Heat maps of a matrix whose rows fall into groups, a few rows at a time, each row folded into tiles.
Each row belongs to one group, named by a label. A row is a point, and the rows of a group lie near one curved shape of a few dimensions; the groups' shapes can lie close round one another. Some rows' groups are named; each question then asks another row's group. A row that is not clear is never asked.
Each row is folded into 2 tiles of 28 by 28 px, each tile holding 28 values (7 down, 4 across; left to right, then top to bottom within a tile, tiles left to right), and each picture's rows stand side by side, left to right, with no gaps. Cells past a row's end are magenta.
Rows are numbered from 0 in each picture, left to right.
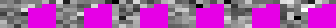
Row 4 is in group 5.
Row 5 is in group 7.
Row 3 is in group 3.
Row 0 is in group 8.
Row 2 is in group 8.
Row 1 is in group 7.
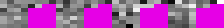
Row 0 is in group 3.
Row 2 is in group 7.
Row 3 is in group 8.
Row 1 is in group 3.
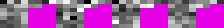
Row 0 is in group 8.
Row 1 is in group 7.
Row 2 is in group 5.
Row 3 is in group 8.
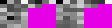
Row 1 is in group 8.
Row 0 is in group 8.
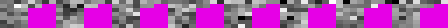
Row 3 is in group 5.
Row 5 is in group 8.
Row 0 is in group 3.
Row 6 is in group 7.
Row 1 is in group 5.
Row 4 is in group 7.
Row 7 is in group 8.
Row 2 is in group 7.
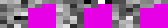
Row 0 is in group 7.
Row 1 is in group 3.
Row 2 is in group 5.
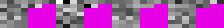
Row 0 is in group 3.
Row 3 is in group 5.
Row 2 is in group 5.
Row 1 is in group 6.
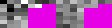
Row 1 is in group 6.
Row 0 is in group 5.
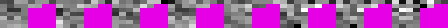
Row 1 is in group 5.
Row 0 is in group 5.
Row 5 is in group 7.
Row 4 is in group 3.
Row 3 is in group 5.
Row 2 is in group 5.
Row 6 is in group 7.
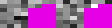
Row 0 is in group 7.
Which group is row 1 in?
7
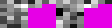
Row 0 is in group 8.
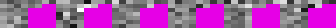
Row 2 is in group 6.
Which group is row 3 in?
3
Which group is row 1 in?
7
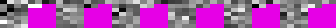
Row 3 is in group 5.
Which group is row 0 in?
5
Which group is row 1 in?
3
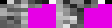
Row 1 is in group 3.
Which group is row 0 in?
8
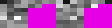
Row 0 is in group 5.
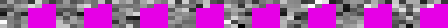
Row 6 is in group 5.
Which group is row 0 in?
5
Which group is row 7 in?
7
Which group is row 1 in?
8
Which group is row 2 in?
7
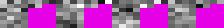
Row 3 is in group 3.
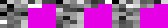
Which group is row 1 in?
8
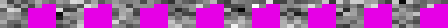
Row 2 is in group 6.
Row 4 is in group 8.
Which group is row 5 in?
8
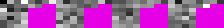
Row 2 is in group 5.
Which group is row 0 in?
8
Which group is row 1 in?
5
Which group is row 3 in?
7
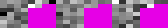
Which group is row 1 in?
6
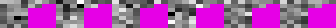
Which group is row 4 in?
7
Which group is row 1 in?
5
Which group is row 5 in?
7
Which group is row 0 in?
7
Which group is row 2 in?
3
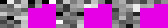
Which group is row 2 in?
8
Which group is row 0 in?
8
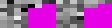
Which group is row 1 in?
7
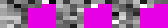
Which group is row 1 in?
7
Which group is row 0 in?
3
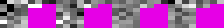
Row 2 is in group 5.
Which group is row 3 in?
8
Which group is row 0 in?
5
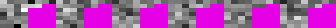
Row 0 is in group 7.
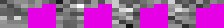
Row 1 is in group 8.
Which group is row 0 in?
5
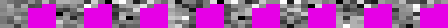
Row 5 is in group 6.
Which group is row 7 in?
8
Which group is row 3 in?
3
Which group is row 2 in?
7
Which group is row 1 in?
5
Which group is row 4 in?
7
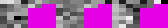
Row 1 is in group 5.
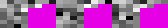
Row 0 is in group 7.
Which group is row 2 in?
7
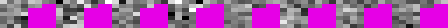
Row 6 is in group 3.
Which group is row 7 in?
3
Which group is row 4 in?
3
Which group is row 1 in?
8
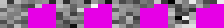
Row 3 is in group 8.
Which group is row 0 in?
7
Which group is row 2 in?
5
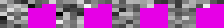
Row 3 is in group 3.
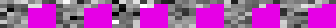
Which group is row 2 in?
5
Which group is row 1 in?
7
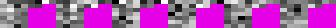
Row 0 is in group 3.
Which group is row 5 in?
8
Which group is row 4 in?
7
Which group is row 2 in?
8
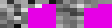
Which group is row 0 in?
7
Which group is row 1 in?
8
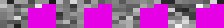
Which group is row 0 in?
7
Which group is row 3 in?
8
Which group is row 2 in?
5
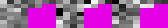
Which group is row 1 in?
5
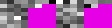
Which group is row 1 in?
6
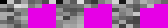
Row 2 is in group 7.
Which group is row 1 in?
8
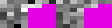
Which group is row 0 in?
7
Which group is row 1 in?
6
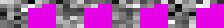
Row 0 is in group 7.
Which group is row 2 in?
8
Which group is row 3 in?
5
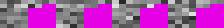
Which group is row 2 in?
7
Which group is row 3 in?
7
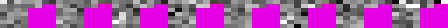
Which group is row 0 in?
6
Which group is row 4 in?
8
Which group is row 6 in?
5
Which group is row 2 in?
6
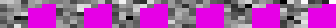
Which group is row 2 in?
7
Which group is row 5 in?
8
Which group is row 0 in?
7
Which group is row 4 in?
5
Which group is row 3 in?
6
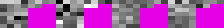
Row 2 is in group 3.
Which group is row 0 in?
7
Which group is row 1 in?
5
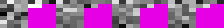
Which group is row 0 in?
5
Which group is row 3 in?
7
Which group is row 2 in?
6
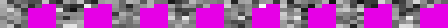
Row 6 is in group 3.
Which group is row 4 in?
7
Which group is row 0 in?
3
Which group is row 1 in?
8
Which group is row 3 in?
5
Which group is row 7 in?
5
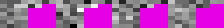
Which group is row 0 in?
3
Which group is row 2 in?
3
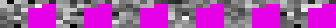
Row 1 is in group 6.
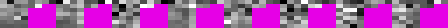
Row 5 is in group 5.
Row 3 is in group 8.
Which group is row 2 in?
5
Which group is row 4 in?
6
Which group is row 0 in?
7
